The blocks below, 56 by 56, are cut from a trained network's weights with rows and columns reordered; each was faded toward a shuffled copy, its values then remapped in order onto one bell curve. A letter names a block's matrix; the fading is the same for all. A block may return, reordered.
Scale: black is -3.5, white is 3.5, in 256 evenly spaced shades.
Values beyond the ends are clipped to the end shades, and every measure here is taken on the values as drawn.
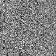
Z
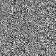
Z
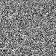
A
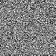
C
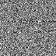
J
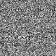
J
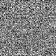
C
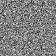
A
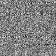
J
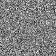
A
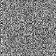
Z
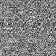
C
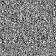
C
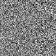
Z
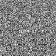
J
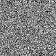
A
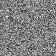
A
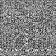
C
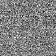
J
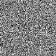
Z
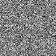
A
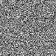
C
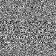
J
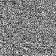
C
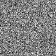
A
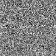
J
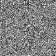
Z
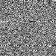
J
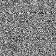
J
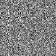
Z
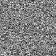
C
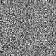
C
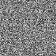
J
